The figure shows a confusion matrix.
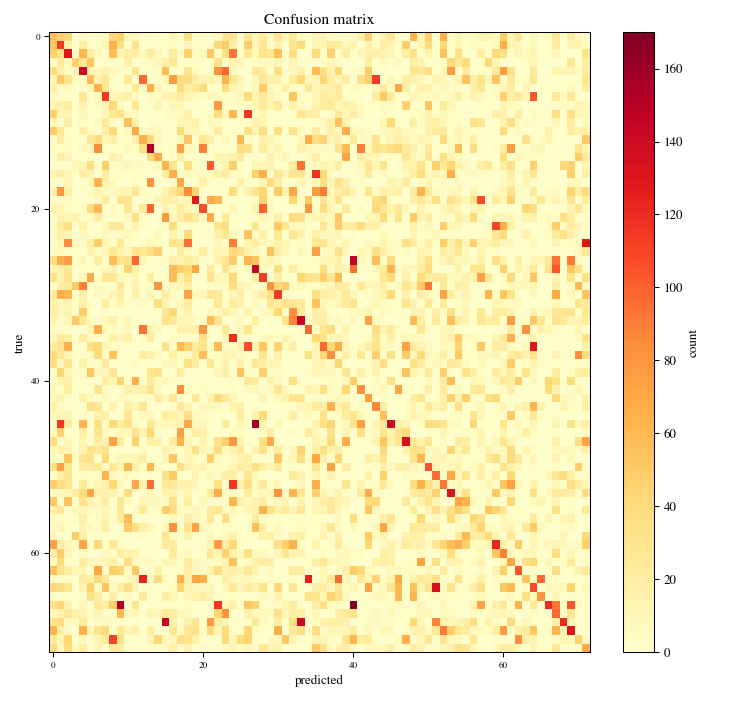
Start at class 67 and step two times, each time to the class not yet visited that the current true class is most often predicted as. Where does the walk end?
26
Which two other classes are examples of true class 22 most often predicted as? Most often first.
59, 60
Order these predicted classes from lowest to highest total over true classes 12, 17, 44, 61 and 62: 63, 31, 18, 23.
31, 23, 63, 18
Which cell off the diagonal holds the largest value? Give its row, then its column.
66, 40
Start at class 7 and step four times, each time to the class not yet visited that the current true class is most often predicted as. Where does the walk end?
30
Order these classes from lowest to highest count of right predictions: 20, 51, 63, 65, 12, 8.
8, 63, 12, 65, 51, 20
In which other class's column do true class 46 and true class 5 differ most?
43
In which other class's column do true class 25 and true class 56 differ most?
35
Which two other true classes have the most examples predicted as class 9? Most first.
66, 67
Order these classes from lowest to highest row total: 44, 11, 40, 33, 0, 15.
44, 40, 11, 0, 15, 33
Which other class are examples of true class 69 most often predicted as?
52
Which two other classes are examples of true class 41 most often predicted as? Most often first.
17, 46
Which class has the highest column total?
1
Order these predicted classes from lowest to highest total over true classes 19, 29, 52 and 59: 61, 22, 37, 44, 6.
37, 6, 44, 61, 22
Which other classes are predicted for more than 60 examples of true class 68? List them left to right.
15, 21, 33, 51
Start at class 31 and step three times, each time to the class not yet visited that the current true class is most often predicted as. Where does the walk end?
71
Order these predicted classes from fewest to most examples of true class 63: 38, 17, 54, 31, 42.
31, 42, 54, 17, 38
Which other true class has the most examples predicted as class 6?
13
